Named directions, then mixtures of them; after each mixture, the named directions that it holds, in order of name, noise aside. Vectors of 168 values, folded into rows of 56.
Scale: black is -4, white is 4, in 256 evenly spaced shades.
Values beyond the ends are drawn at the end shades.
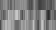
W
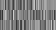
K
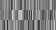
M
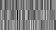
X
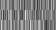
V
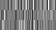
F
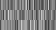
F, V, W.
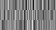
F.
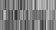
F, K, W.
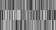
K, W.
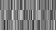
M.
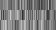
F, V, W.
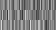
V.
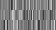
M.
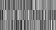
K.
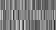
K.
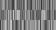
K, V, W.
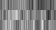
W.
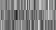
F, V, W.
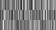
F, K, X.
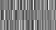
F, M.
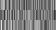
F, K, V.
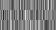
V.
